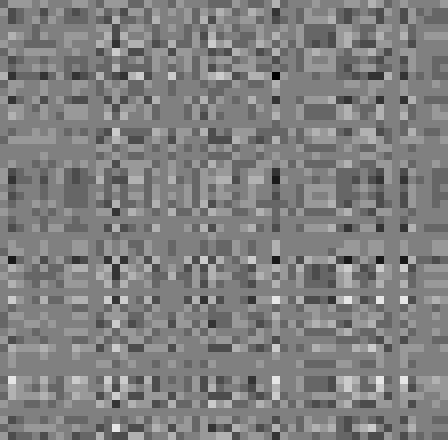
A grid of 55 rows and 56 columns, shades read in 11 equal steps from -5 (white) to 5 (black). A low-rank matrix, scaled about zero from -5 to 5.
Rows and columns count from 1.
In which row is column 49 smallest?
10
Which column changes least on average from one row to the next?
50
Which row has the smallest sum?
48
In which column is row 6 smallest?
27
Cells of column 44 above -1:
34
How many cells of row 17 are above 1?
4
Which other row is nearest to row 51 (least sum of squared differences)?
6
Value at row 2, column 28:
-2
